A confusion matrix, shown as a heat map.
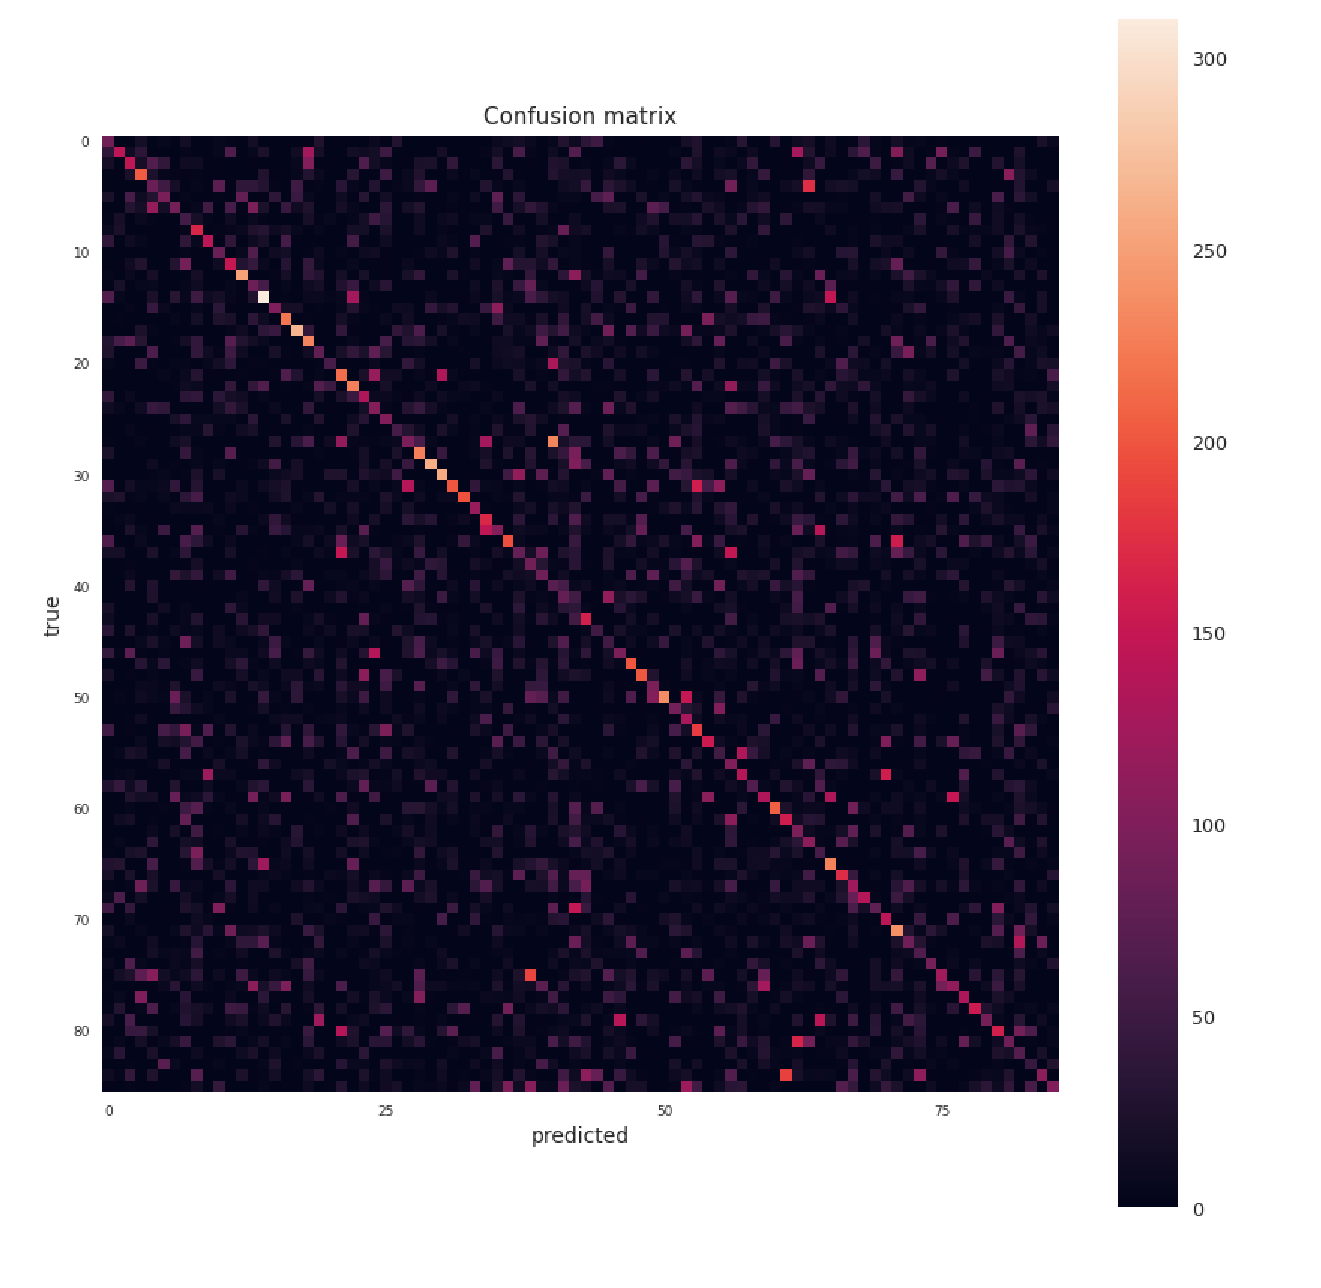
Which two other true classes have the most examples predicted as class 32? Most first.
78, 36
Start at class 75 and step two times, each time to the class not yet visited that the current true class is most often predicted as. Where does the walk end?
52
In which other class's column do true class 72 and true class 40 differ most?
82
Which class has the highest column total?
42
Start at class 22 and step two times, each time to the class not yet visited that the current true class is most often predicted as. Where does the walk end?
63
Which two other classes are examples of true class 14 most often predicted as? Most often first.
65, 22
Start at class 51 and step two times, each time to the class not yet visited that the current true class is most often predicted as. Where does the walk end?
57
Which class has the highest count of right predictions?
14
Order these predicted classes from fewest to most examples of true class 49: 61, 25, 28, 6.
61, 6, 25, 28
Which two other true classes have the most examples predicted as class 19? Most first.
79, 22
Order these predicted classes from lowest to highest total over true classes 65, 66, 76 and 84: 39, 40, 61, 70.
70, 40, 39, 61
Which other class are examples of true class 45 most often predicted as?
7
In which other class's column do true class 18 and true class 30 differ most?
37
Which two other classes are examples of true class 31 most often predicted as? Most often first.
53, 27
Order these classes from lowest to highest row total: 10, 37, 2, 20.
10, 20, 2, 37
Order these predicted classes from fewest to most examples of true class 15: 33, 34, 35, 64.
33, 64, 34, 35
